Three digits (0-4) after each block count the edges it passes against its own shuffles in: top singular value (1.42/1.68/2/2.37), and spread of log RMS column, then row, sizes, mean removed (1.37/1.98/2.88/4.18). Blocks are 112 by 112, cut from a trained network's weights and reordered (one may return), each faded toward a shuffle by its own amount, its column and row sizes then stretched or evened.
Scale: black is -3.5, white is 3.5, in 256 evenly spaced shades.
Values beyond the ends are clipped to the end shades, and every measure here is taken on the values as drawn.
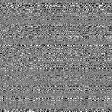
4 0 4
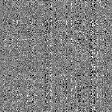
3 3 2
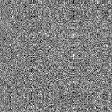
4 2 1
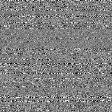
2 0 4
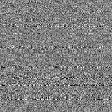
4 0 3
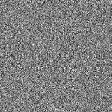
3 1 1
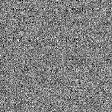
2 1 2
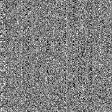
2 2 0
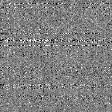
2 1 3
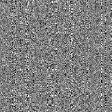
2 3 0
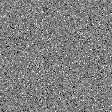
1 0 0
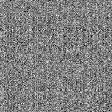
2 0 1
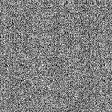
2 0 0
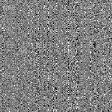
3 3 0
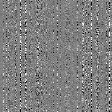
4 4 0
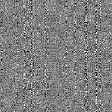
3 3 0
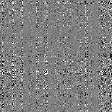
2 4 3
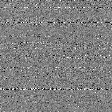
1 0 3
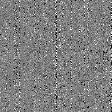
1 3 0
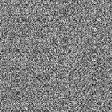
4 1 1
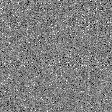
0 0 1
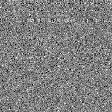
3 0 1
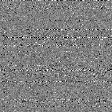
1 0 3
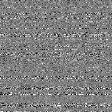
3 1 4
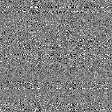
1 2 3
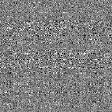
3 2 3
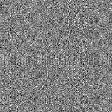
3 1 0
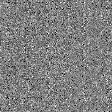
0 2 0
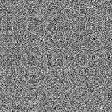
4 0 1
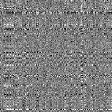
4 2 3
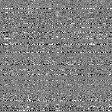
3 2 4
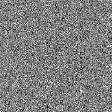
1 2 1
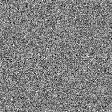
2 0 1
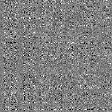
0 3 3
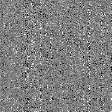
0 3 2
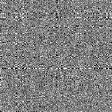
4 2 3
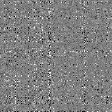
0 3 3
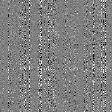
2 4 1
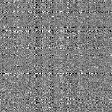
3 2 3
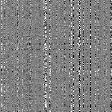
4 4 1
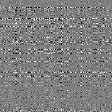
4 2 4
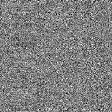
2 1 1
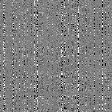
2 4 2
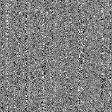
1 3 0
